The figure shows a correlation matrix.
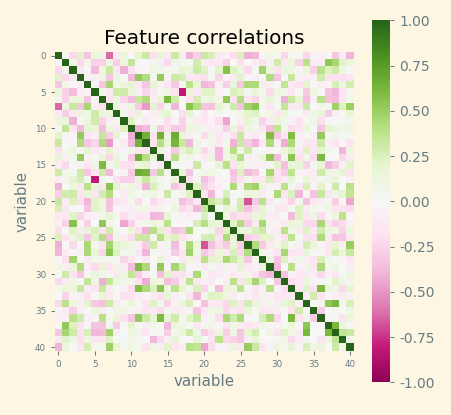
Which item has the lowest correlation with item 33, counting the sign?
19
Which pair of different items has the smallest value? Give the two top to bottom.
5, 17
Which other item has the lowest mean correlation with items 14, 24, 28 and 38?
30
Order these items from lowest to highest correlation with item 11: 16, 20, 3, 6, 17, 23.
20, 23, 17, 6, 3, 16
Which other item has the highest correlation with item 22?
39
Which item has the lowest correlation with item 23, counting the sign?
9
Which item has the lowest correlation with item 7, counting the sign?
0
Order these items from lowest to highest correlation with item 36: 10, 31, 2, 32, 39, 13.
10, 39, 31, 13, 2, 32
